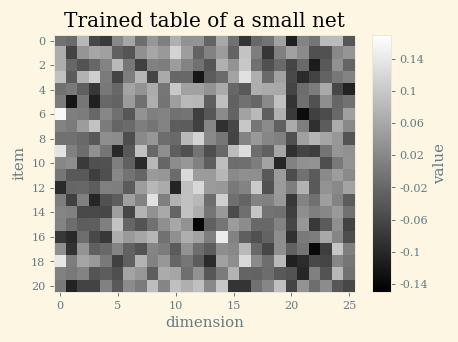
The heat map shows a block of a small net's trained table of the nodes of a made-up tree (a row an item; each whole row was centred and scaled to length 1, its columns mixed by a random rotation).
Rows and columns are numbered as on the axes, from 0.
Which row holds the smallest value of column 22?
17
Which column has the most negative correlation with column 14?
3
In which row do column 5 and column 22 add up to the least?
9
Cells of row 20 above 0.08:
5
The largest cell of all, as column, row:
0, 6
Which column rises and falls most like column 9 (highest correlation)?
7
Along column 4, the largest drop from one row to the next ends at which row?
16
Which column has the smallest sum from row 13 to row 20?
20
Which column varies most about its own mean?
12
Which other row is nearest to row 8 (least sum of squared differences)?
14
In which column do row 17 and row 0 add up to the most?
24
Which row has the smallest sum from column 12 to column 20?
15
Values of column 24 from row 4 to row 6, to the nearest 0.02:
-0.06 -0.02 -0.02
